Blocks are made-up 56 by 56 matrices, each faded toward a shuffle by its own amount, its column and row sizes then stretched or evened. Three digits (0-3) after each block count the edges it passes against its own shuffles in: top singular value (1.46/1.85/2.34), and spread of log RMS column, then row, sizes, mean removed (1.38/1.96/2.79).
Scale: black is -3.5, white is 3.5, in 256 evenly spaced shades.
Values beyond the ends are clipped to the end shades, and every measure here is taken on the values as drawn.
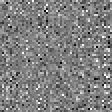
2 2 0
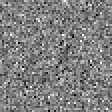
0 0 0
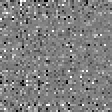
1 2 2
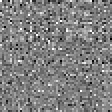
2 1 2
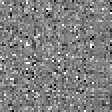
1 2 1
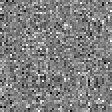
1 1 0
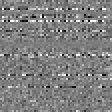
2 0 3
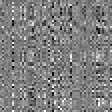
3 3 0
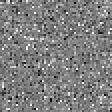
0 0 1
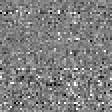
1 1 2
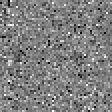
0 1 0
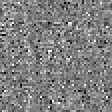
0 1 2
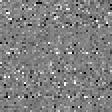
0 0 2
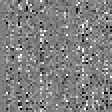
1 3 1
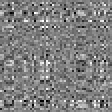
3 2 3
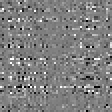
2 2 3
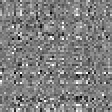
2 2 2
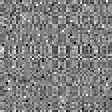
3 0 1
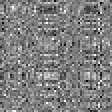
3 2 1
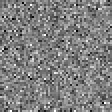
0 0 1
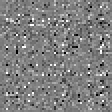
0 2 2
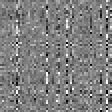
3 3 1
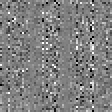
0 3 1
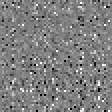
1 2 1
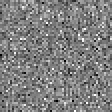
1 0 0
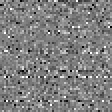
2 0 2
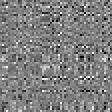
3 2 2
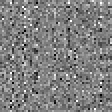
2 2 0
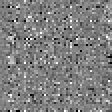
1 2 2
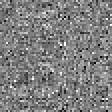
2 1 0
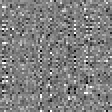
2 2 0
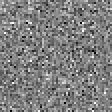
0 1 1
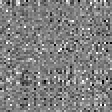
2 1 2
